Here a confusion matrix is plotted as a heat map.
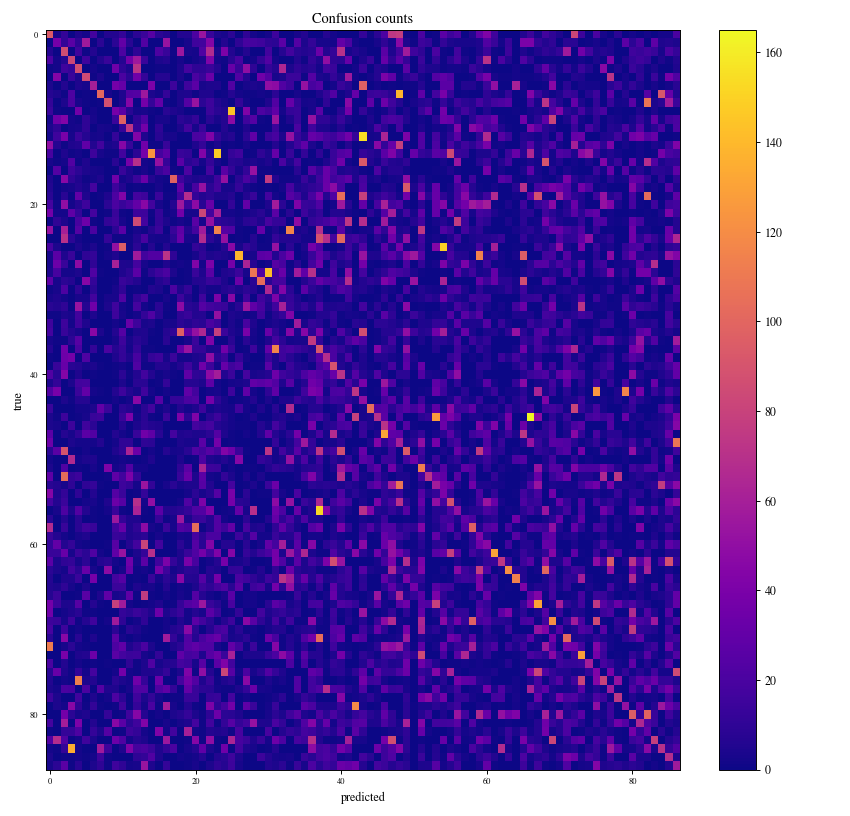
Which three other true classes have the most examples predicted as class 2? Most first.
52, 49, 24
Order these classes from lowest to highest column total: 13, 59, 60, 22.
13, 59, 60, 22
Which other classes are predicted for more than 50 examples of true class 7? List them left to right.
13, 48, 84
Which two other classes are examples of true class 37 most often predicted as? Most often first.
31, 72
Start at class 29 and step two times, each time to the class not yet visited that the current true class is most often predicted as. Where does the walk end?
33
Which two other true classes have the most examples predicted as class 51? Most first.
73, 23
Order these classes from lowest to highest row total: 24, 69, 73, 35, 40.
40, 24, 73, 35, 69
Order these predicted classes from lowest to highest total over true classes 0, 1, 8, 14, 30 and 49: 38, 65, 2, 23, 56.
38, 65, 56, 2, 23
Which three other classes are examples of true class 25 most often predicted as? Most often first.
54, 10, 61
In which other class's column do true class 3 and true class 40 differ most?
60
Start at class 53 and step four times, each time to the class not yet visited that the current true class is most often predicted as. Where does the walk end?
72
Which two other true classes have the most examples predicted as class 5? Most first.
1, 29
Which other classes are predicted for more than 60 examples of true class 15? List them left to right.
12, 43, 68, 82
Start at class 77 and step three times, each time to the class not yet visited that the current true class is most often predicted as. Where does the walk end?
12
